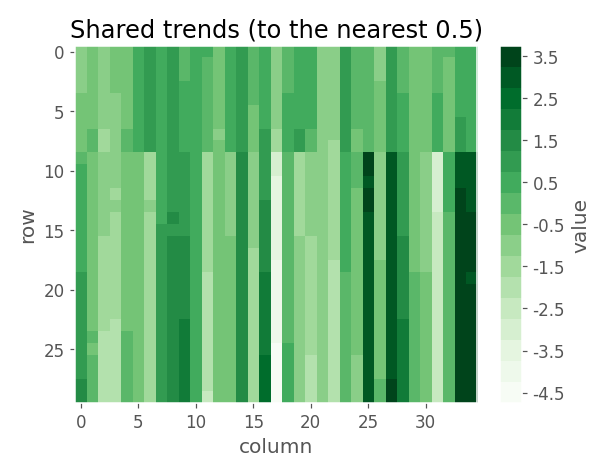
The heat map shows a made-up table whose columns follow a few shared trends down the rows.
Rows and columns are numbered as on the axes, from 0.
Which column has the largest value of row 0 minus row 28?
17
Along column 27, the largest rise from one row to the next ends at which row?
9
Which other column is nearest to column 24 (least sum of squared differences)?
12
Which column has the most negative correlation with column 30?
32
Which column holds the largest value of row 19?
33
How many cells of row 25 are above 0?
13
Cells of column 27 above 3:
2
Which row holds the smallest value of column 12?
7
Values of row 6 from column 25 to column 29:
0 -0.5 1 0.5 -0.5
